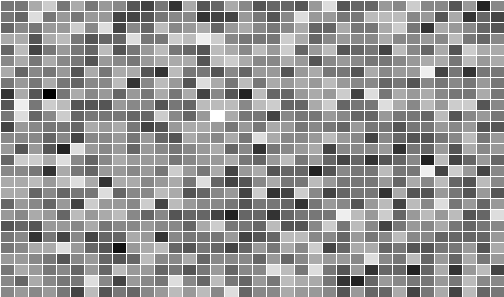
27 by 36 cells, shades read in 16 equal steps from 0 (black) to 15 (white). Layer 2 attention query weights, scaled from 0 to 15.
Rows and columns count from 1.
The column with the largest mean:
2
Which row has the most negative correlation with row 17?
6
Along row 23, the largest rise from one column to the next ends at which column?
10
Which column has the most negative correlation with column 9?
29
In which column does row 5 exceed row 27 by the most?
8
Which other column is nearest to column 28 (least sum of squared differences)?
33
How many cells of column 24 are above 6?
21
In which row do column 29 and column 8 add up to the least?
17
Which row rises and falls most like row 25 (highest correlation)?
15
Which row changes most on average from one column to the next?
9
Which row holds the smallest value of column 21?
18
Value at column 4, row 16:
3
